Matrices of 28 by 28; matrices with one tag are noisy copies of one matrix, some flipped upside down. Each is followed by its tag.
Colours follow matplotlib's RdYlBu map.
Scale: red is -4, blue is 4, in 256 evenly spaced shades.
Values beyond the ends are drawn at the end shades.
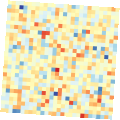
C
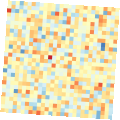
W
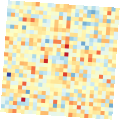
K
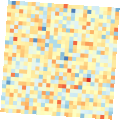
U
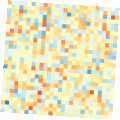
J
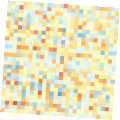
J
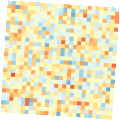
U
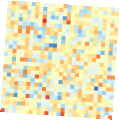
J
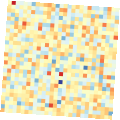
W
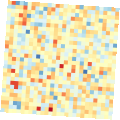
C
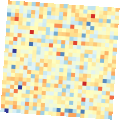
U
